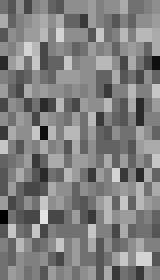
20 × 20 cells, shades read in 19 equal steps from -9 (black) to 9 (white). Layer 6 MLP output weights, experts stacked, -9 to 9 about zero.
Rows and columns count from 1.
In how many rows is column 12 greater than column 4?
11
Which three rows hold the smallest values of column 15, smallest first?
20, 17, 2
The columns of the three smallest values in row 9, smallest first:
18, 13, 5
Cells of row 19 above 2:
3
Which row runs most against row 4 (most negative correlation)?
16
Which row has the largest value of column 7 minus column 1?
10
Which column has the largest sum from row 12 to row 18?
14
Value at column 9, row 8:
-2
